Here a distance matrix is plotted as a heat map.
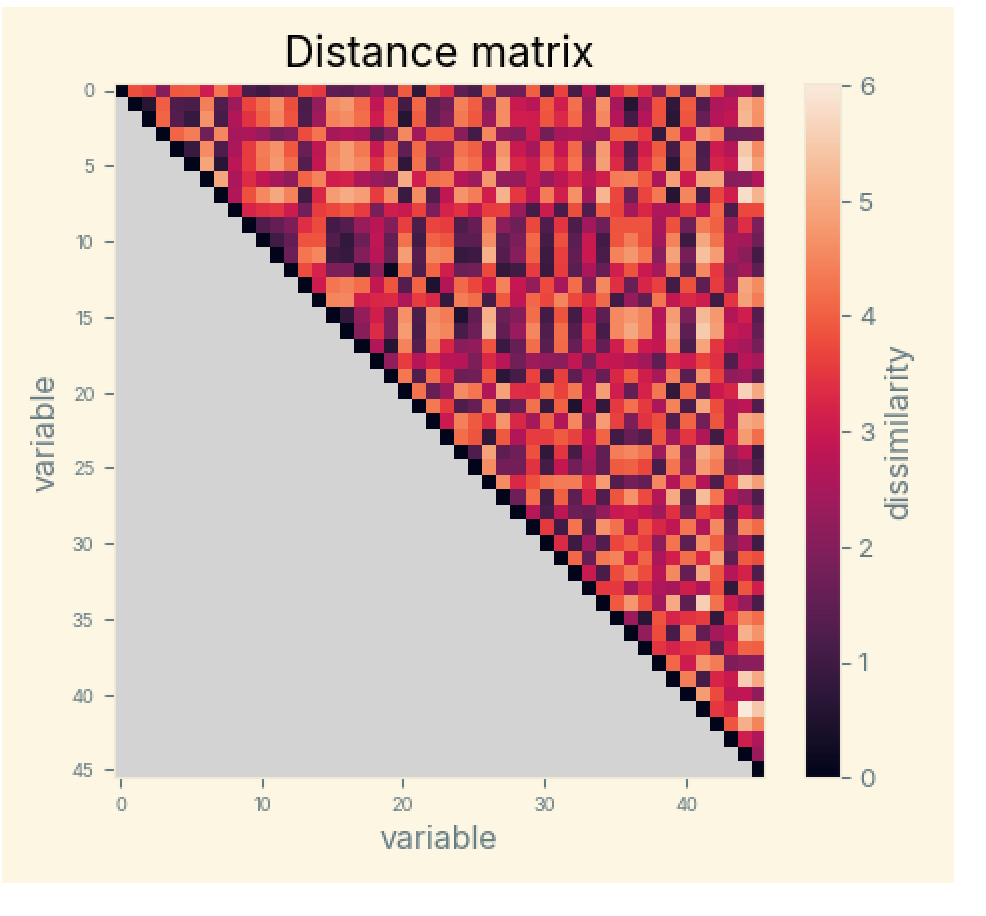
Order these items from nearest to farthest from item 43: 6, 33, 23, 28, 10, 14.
33, 28, 6, 10, 23, 14
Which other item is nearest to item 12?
19
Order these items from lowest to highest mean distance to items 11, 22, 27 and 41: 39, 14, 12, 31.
12, 39, 31, 14
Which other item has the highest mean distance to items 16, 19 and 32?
41
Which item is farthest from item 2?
44
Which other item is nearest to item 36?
1
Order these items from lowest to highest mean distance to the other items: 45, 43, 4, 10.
43, 10, 45, 4
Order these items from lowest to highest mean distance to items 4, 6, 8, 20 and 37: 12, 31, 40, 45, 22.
22, 31, 12, 40, 45
